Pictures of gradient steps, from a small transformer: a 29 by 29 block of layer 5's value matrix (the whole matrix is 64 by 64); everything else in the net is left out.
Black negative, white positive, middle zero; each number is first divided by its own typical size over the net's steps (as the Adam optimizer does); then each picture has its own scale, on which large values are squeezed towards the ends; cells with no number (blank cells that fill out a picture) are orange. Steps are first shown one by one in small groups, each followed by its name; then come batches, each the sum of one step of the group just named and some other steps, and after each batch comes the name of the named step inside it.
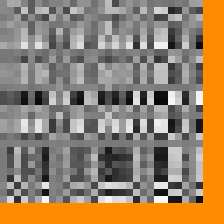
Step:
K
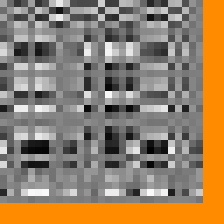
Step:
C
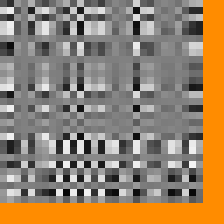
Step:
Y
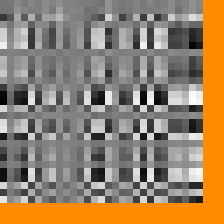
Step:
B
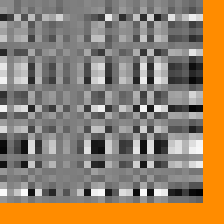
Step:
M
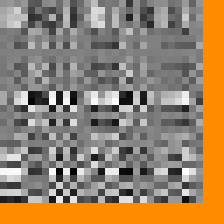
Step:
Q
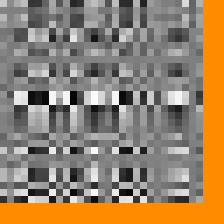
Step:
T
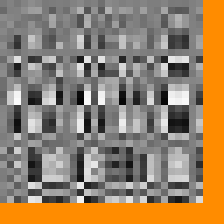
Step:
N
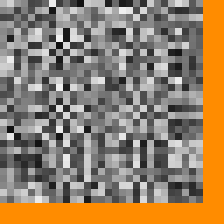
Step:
M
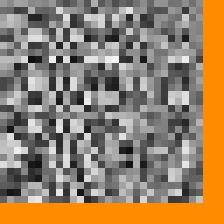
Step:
N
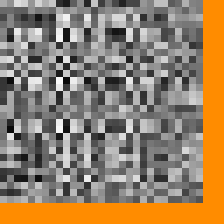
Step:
B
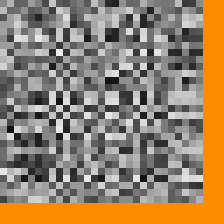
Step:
Q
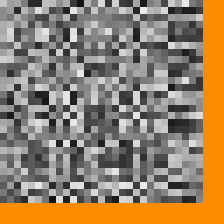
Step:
T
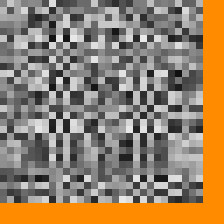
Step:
K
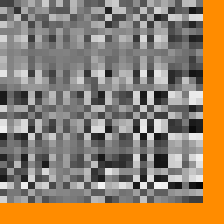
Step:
B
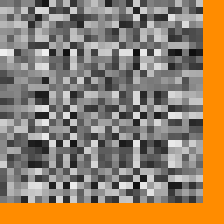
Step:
C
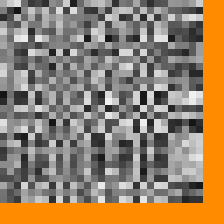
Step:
B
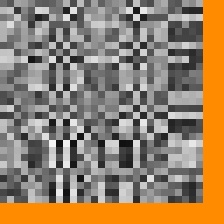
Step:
Y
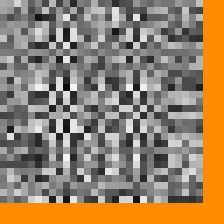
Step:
Q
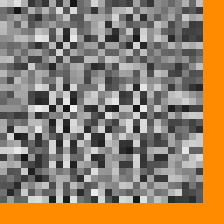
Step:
T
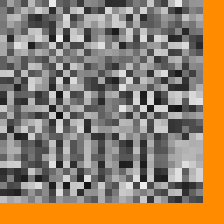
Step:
B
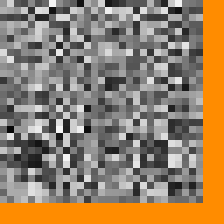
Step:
C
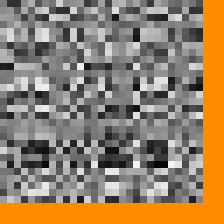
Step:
C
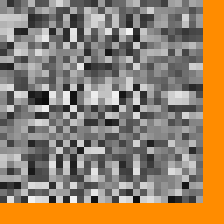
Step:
T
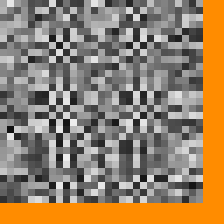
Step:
T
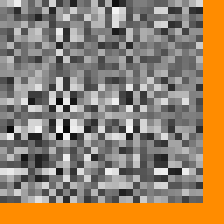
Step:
Q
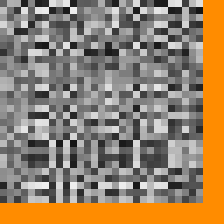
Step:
Y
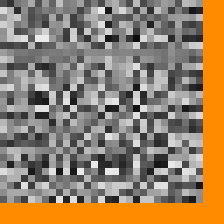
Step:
Q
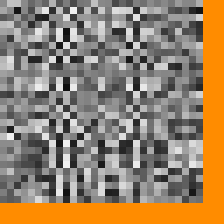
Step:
Y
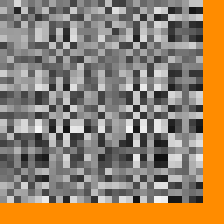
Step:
K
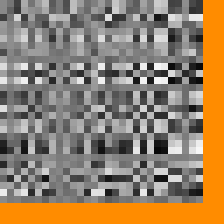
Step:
M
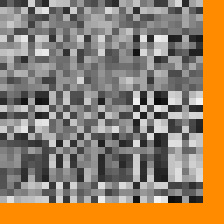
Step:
K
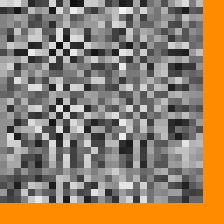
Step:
M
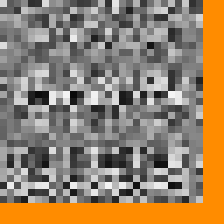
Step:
T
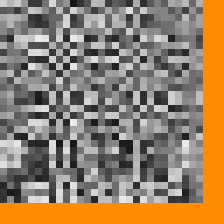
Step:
K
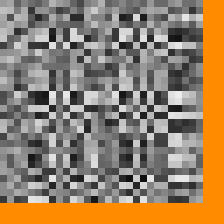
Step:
T
